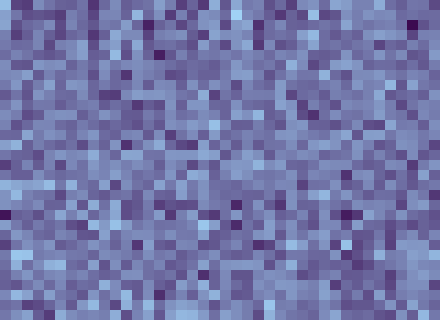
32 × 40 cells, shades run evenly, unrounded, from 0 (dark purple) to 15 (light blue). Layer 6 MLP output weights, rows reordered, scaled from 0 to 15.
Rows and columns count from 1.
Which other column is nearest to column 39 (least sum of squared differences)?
21
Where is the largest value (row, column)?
2, 22
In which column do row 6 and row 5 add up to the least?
15
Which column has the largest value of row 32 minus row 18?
17
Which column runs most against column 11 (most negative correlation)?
5
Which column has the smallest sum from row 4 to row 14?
9
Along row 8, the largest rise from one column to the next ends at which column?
13
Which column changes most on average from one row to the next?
19
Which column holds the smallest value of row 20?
40
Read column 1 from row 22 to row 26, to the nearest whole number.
1 11 7 4 8
